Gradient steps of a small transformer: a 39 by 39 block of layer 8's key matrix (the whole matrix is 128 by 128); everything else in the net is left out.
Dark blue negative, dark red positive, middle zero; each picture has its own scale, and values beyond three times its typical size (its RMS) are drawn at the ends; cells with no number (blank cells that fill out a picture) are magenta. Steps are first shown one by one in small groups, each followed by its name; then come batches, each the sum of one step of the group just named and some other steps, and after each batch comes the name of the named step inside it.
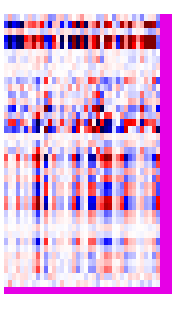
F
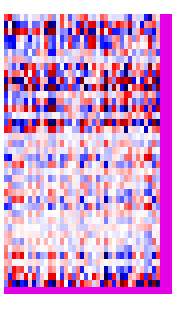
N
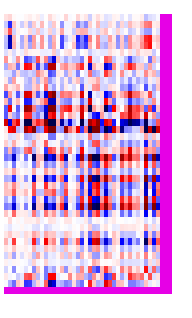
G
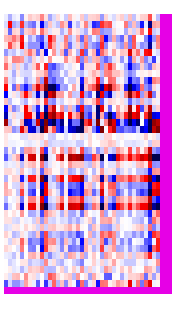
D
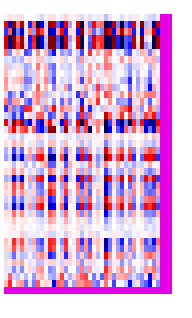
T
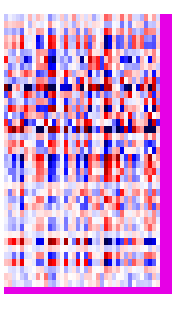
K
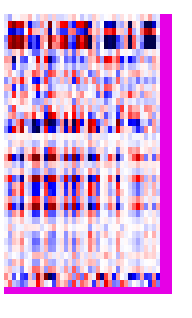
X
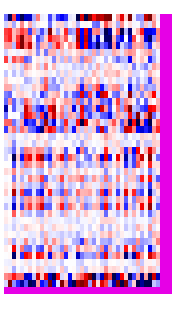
D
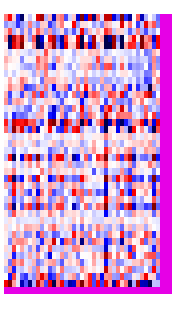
T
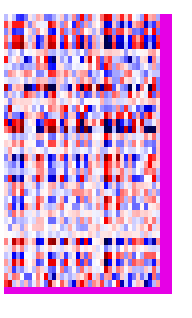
K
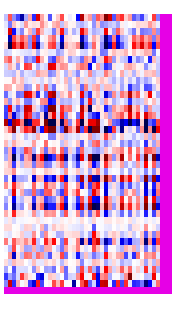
G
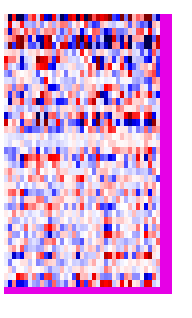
D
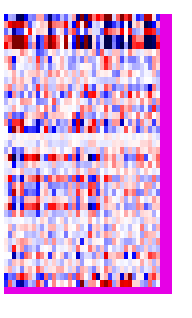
X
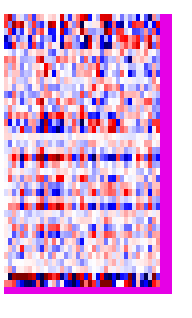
D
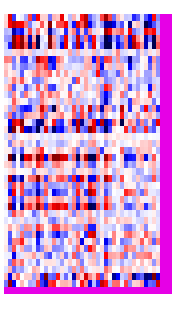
X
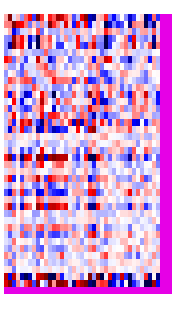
X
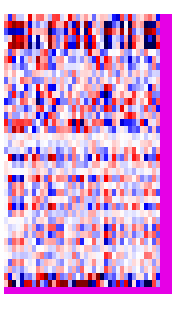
X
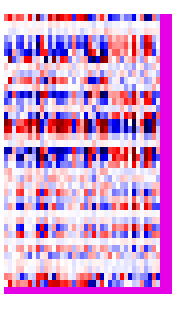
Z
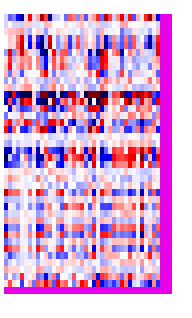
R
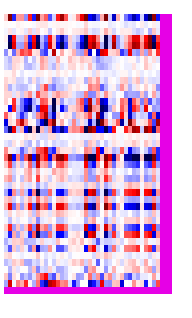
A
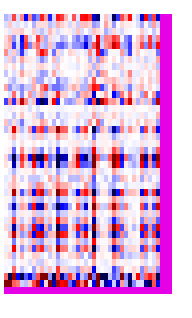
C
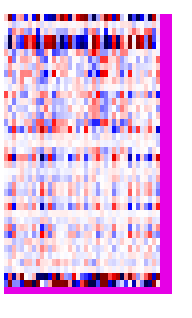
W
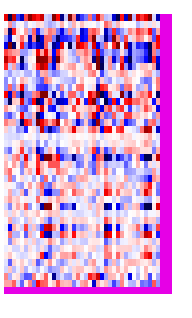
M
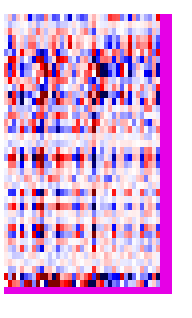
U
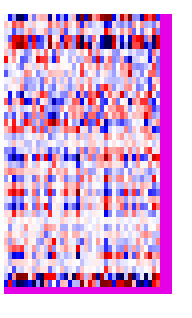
M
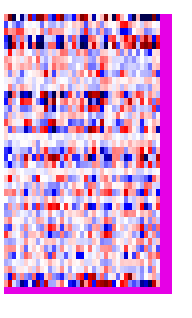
R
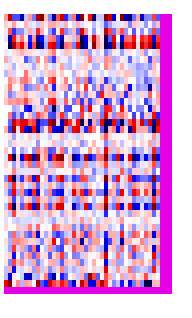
A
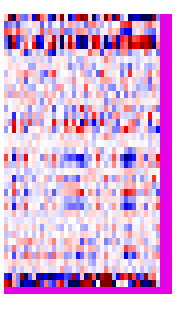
W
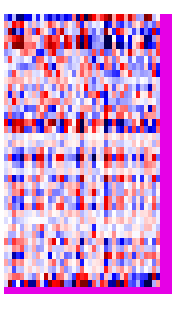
U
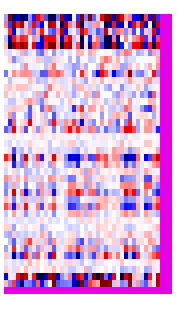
W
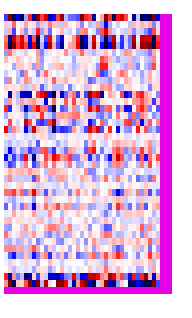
R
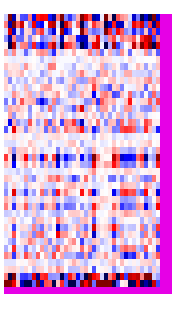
C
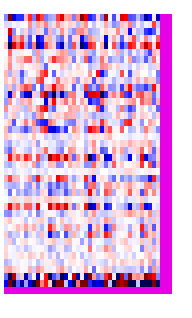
R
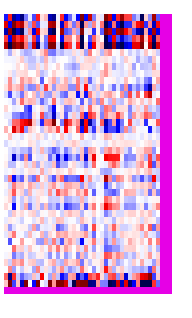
C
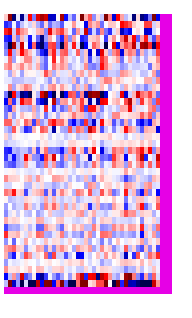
R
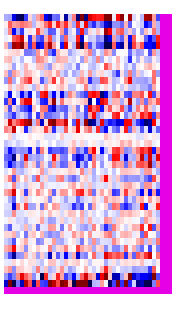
R
